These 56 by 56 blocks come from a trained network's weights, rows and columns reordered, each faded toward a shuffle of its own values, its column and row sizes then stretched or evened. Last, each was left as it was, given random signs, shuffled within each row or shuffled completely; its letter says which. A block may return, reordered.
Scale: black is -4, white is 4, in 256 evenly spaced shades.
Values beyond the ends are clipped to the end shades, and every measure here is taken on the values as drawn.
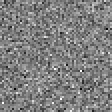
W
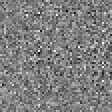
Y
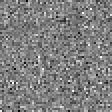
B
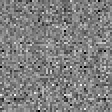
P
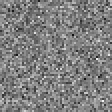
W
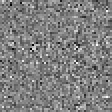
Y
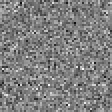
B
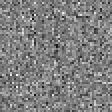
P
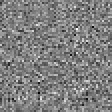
P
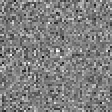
P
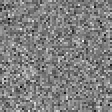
W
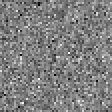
W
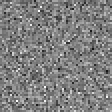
W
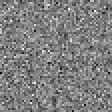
W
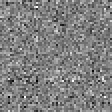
Y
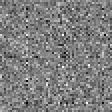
Y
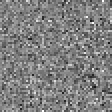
Y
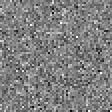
W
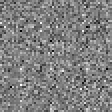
P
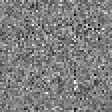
Y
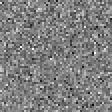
W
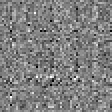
P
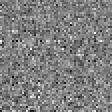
P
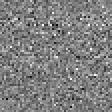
B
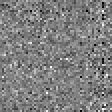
Y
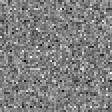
B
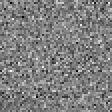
B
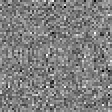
P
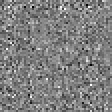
P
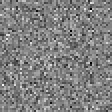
Y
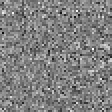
Y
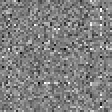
P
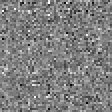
Y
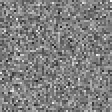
W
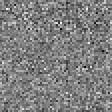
B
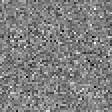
B
